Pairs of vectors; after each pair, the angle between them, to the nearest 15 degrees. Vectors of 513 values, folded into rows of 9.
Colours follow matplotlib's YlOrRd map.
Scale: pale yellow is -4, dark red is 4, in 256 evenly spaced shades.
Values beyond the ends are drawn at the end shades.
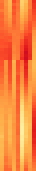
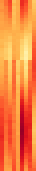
165 degrees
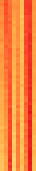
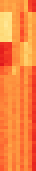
105 degrees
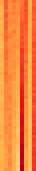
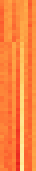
150 degrees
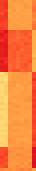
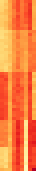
120 degrees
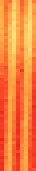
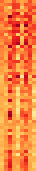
135 degrees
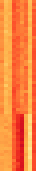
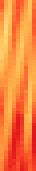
60 degrees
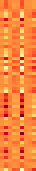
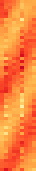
120 degrees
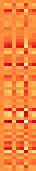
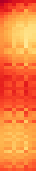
75 degrees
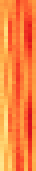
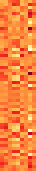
105 degrees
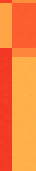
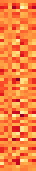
90 degrees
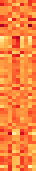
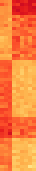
75 degrees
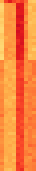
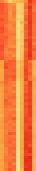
135 degrees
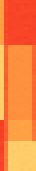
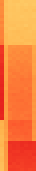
165 degrees
